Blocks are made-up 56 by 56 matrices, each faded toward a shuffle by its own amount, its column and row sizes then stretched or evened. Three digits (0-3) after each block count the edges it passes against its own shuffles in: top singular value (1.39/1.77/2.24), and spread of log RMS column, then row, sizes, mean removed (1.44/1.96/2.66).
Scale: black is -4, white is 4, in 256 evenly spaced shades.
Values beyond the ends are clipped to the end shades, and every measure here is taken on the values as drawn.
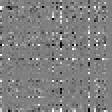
2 3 3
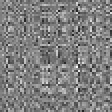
3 3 1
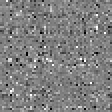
1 1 2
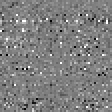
1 1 2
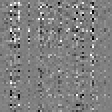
2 3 2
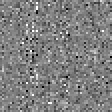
1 2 0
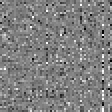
2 2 0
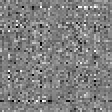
1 2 2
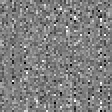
0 3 0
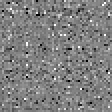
1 1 1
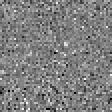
0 1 1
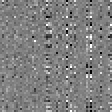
3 3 1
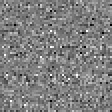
0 1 2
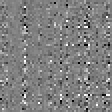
2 3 1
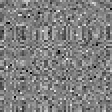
3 0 0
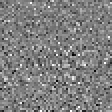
2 0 1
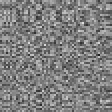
3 0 1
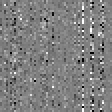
1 3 0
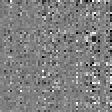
2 3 2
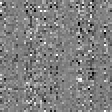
0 3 1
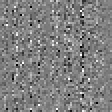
0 3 0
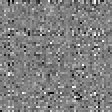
2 2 2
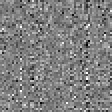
2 2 0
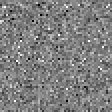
0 0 1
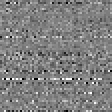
2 0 3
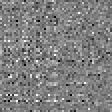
2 1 2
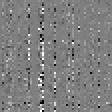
2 3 1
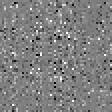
1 3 1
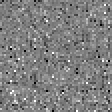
1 1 0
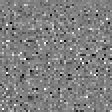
1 0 2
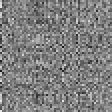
3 2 0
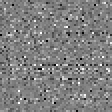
2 0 2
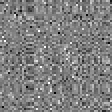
3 0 0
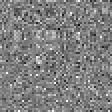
2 1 1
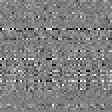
3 0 3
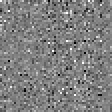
1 2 1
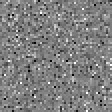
1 0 0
